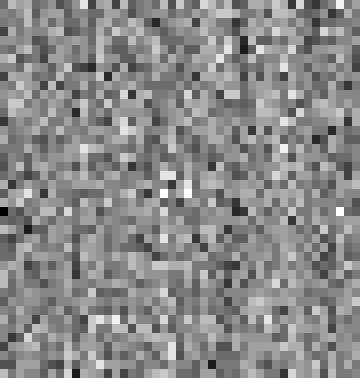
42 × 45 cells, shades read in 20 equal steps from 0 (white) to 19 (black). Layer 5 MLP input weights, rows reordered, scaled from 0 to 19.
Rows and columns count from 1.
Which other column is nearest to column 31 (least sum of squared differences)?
39
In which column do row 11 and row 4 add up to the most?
10
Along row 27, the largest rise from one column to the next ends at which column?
25
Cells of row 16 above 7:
31
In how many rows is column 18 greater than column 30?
16
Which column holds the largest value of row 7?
6
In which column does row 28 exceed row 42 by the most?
42
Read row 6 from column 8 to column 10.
7 8 11
